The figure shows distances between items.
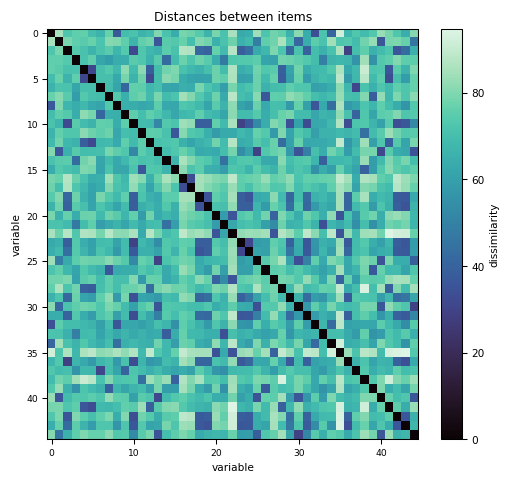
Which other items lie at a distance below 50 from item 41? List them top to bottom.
4, 5, 12, 28
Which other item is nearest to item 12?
5
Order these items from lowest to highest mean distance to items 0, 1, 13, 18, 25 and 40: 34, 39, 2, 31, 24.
31, 24, 2, 34, 39
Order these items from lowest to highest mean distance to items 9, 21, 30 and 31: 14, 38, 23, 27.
23, 14, 27, 38
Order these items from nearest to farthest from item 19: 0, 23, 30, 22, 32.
23, 32, 0, 30, 22
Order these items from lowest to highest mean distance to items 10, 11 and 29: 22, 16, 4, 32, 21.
32, 21, 4, 22, 16
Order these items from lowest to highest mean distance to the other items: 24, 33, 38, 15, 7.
24, 33, 15, 7, 38
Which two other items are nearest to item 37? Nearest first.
6, 9
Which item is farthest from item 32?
35
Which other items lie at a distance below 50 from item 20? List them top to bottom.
22, 27, 35
